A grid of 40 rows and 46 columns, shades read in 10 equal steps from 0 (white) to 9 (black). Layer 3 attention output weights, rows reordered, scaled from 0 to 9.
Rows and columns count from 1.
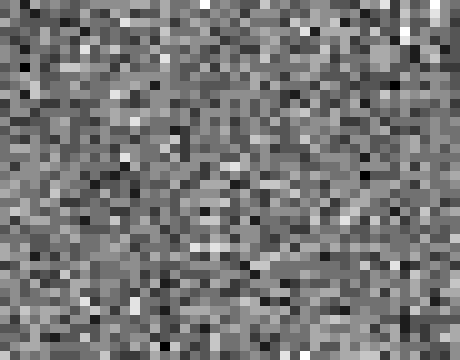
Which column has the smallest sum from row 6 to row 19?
17
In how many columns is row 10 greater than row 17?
22
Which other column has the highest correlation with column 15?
21
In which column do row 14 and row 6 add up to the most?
3
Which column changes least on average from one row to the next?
11
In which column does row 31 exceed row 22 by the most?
6
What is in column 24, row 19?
1
